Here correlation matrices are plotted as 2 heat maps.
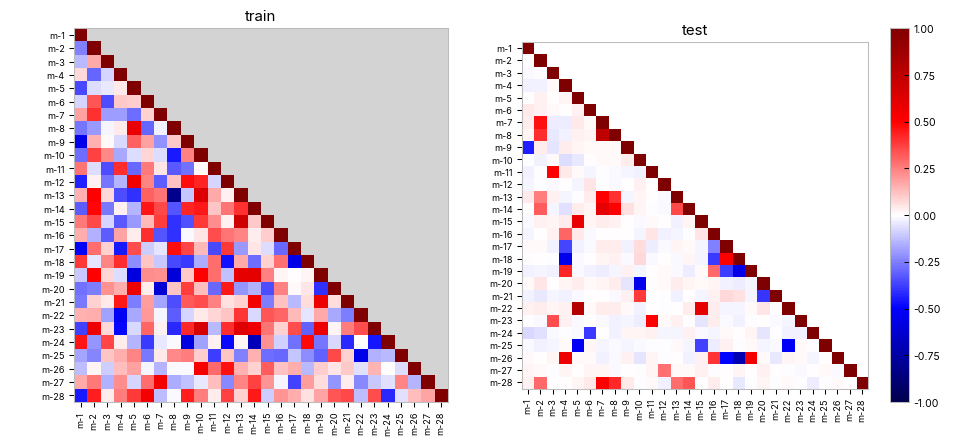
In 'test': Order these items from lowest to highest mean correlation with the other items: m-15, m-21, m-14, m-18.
m-18, m-21, m-15, m-14
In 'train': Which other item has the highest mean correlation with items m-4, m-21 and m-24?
m-18
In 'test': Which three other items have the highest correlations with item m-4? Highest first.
m-26, m-19, m-16
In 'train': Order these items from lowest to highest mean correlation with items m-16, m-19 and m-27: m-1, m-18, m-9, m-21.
m-9, m-1, m-18, m-21
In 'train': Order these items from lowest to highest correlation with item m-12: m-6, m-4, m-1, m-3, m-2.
m-1, m-3, m-4, m-2, m-6
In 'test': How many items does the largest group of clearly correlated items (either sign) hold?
6
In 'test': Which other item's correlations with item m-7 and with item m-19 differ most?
m-8
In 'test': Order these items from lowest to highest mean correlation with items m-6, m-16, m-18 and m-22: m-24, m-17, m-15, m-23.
m-24, m-23, m-17, m-15
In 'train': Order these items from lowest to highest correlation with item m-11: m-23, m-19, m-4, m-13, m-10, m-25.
m-25, m-23, m-10, m-13, m-19, m-4
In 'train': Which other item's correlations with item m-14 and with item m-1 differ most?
m-24
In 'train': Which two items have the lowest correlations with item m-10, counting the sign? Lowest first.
m-8, m-1
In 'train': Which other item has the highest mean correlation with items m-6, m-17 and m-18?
m-28
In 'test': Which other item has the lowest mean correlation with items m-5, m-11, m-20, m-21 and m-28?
m-25
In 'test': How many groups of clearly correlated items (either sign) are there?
8
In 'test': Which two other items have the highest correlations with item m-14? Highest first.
m-7, m-8
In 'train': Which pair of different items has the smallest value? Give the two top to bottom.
m-8, m-13
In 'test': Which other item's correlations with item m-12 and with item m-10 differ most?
m-20
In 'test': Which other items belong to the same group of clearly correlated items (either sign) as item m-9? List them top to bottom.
m-1
